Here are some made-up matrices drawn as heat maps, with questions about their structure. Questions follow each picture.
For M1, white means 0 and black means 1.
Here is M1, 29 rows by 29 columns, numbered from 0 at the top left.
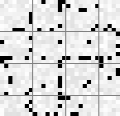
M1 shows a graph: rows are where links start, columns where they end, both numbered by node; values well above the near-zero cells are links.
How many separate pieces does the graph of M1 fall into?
3
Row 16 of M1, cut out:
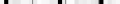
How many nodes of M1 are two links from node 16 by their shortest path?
10
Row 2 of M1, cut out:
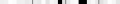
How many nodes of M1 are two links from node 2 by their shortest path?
10
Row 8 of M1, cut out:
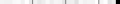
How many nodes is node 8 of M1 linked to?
1
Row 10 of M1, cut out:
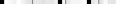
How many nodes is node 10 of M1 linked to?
3
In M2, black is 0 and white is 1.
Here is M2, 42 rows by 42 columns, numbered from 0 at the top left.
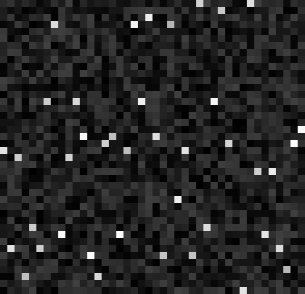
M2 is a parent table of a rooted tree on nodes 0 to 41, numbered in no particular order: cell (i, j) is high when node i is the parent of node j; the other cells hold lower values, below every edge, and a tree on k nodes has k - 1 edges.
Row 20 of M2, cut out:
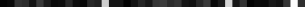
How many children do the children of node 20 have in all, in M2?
4
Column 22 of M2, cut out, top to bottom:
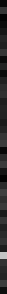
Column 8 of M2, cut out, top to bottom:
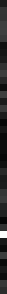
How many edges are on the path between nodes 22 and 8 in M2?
3
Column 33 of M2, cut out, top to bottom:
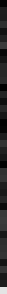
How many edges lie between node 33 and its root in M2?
9
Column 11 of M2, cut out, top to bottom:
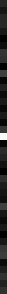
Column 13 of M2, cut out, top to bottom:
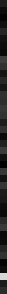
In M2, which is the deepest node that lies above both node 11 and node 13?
39
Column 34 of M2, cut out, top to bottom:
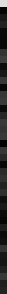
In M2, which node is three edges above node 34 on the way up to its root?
19
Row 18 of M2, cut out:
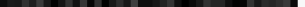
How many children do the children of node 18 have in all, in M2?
1
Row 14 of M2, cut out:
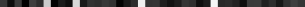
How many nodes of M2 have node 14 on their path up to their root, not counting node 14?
12
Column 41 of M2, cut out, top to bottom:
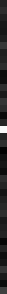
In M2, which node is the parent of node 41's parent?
3
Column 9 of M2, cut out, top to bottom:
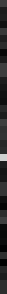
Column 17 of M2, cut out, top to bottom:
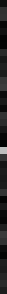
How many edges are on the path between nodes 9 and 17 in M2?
7
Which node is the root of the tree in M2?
32
